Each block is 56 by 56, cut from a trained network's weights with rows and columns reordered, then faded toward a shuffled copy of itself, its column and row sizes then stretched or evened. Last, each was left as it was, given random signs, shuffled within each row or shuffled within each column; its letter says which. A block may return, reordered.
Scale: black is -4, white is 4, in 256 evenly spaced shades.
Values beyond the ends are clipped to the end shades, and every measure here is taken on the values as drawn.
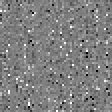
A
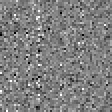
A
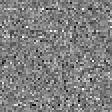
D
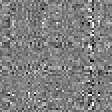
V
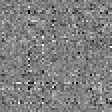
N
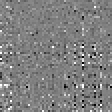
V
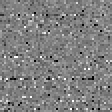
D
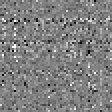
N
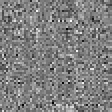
V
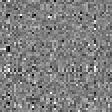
V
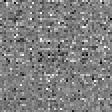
V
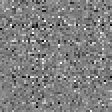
N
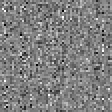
A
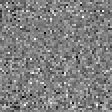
D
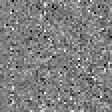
A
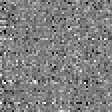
N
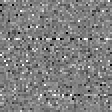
D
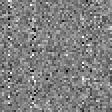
A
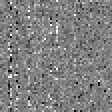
A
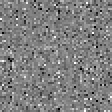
A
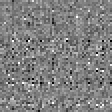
N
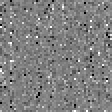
A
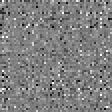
V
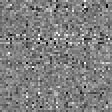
N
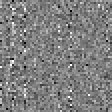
A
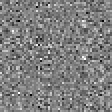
V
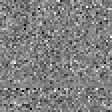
D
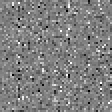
A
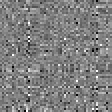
V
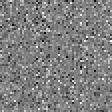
A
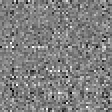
V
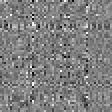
V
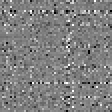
V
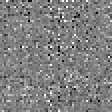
N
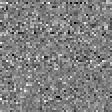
D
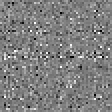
V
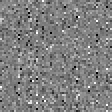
A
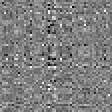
V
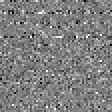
D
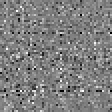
N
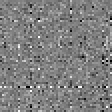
N
